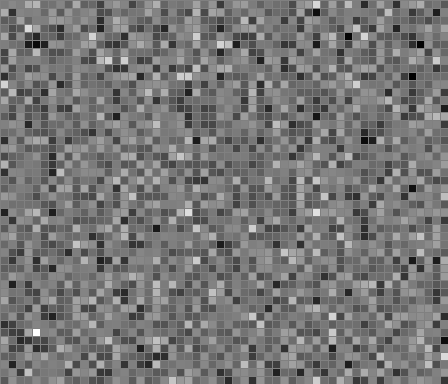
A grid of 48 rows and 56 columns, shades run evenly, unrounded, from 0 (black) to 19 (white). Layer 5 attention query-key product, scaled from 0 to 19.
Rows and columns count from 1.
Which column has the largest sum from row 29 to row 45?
53
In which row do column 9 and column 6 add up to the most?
24
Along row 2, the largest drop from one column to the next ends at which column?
2
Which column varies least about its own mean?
3
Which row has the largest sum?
1
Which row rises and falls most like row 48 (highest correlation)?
30
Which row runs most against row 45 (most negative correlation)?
43
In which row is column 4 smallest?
6
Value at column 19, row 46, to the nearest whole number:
3
